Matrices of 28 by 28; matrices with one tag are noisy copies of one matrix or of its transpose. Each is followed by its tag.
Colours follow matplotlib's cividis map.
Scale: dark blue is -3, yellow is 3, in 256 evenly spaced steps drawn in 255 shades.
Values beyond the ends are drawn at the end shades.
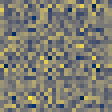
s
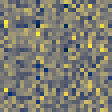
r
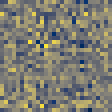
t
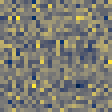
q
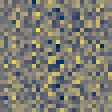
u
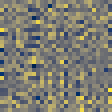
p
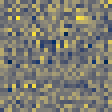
q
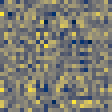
t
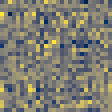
t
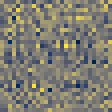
q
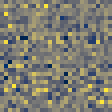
r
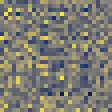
q
